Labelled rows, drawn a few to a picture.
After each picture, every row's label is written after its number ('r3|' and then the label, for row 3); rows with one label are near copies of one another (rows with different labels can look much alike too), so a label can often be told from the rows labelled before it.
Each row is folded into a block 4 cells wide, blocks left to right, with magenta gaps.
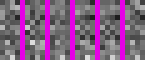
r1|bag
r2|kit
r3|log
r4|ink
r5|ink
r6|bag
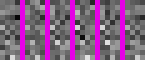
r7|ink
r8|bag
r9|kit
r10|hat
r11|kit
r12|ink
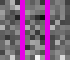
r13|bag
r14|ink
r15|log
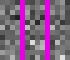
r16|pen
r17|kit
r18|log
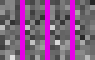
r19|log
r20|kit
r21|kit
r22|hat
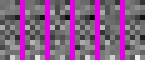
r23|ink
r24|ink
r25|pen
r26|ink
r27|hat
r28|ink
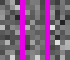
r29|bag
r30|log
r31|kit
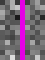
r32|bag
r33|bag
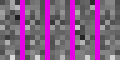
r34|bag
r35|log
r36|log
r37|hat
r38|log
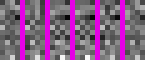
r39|bag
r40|log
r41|ink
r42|ink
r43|pen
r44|bag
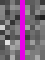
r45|kit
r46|pen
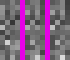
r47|kit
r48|log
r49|log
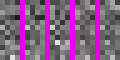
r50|ink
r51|pen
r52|kit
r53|bag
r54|bag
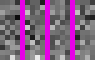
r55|ink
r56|hat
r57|log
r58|pen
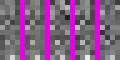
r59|log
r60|log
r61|bag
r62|log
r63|hat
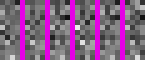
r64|hat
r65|kit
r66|pen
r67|kit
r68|pen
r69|bag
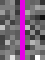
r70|log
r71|ink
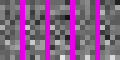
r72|kit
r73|kit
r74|ink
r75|log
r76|hat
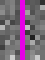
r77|log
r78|hat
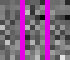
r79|kit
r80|pen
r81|ink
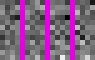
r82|pen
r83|bag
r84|ink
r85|hat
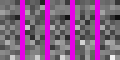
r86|ink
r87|hat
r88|ink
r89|kit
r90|ink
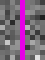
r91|kit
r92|ink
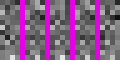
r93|hat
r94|bag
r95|log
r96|bag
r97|pen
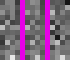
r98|log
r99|log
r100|hat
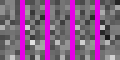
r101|log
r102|kit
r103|kit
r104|kit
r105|hat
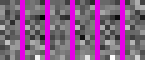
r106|kit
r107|ink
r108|pen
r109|hat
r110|ink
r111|bag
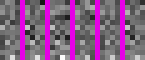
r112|log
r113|hat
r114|ink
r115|bag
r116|log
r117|hat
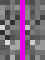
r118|kit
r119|kit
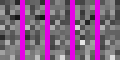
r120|pen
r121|pen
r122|log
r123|kit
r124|log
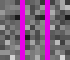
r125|ink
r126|pen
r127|bag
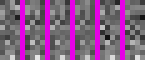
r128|bag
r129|log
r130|log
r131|log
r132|hat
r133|ink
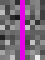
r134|pen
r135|log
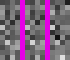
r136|kit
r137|kit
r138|hat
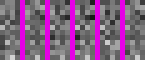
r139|log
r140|bag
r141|pen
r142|pen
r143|kit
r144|bag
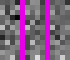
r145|pen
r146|log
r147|hat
